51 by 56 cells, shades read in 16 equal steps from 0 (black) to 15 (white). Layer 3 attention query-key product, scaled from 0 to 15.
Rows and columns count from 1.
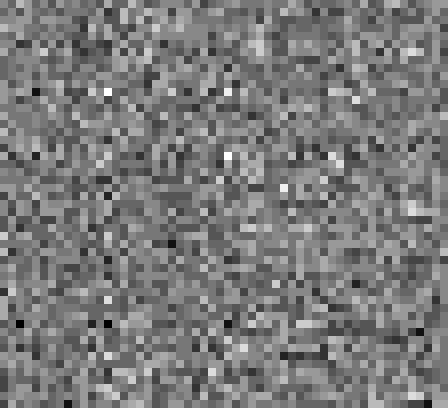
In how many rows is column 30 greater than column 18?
16
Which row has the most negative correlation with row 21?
9
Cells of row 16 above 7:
30
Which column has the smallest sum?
10
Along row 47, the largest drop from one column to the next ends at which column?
20
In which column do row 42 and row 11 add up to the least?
53
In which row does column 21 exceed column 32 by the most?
15
